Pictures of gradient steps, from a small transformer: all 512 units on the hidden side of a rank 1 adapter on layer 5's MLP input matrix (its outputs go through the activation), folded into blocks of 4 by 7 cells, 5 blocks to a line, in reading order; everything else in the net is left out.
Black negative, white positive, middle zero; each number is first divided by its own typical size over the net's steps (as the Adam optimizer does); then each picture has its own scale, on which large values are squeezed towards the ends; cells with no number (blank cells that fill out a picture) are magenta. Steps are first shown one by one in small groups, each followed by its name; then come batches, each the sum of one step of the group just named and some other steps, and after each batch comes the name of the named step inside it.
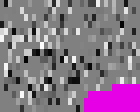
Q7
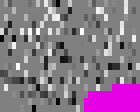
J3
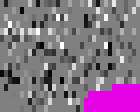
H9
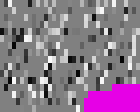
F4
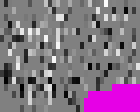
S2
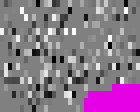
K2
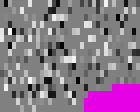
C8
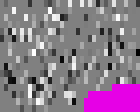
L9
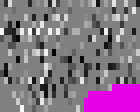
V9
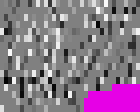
S2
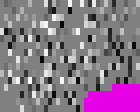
C8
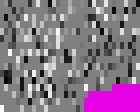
S2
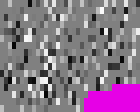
F4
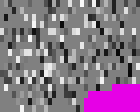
C8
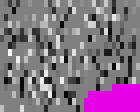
S2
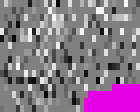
J3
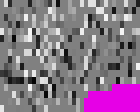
J3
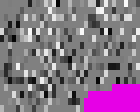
J3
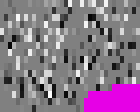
S2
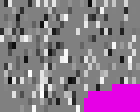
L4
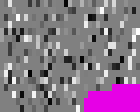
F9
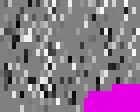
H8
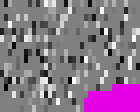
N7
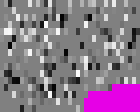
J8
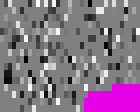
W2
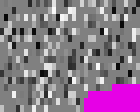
N7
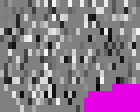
H8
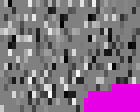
J8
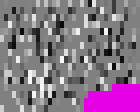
L4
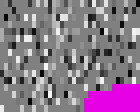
N7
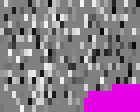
L4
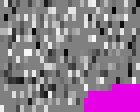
J8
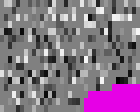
F9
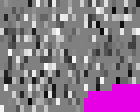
W2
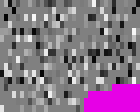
N7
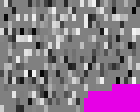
F9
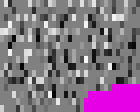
J8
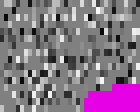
F9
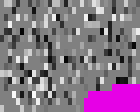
F9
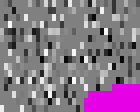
N7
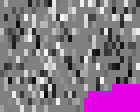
H8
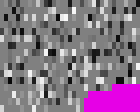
L4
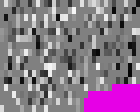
W2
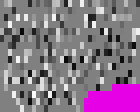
F9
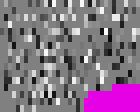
N7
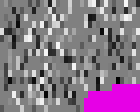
H8
